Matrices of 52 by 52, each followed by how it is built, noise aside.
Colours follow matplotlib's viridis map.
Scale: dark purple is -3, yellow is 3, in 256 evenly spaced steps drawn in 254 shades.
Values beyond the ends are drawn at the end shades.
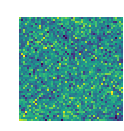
smooth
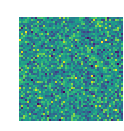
repeating rows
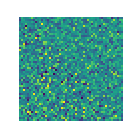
lower triangular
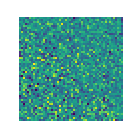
lower triangular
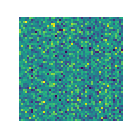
repeating rows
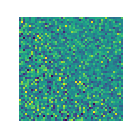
lower triangular
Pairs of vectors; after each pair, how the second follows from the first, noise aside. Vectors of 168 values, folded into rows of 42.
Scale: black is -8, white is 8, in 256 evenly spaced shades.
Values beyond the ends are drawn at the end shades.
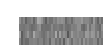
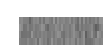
wrapped around, shrunk.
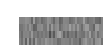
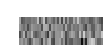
wrapped around, scaled up.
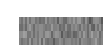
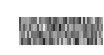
wrapped around, scaled up.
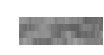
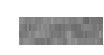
shrunk.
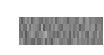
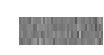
reversed, partly zeroed.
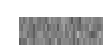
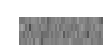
reversed, partly zeroed.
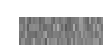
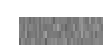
shrunk.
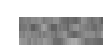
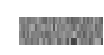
sign-scrambled.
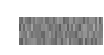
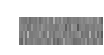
reversed, partly zeroed.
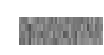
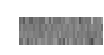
reversed, negated, partly zeroed.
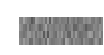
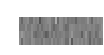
reversed, partly zeroed.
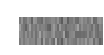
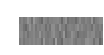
shrunk.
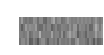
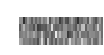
wrapped around, scaled up.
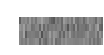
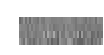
reversed, negated, partly zeroed.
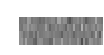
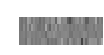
partly zeroed.
